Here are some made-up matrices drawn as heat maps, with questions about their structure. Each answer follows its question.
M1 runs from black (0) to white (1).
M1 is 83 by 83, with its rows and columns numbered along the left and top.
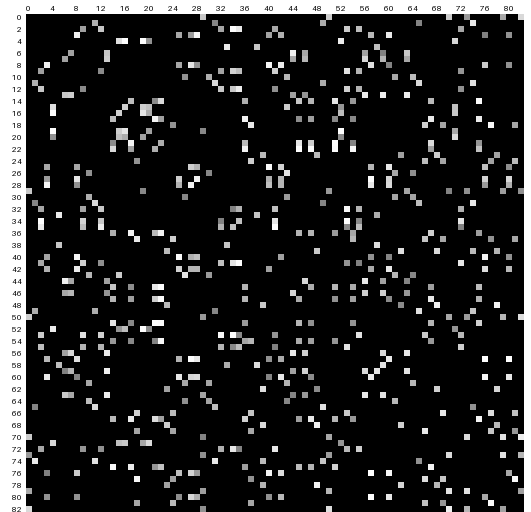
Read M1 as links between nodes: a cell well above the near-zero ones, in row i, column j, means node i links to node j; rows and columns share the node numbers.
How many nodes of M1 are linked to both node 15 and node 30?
1
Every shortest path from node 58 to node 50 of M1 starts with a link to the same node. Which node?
node 59
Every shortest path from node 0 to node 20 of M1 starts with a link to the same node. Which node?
node 29
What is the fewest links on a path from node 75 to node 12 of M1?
6
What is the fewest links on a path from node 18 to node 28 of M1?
5
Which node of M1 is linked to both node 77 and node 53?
node 66
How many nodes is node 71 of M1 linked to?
6
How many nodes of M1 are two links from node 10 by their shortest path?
1
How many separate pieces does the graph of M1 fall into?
3
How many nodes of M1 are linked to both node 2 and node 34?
8
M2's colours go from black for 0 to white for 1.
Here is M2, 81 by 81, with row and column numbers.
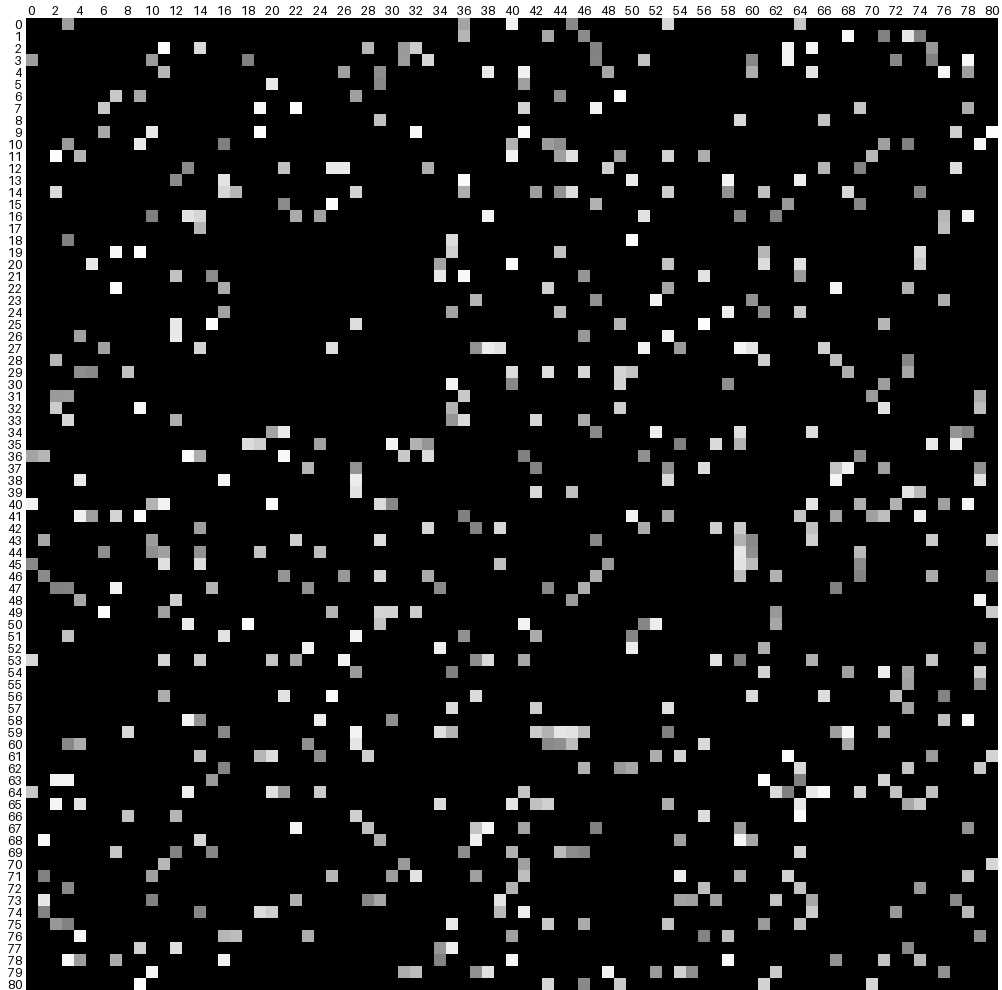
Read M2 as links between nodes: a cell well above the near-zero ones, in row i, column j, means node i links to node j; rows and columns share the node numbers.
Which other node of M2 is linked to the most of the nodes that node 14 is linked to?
node 59
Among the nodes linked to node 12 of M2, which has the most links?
node 69
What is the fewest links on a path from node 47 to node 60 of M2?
2
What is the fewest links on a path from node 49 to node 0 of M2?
3
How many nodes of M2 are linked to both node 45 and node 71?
1
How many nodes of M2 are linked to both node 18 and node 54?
1
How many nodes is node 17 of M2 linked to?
2
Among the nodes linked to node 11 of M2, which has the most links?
node 53
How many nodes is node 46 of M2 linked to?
11
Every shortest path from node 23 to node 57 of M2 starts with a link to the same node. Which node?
node 37
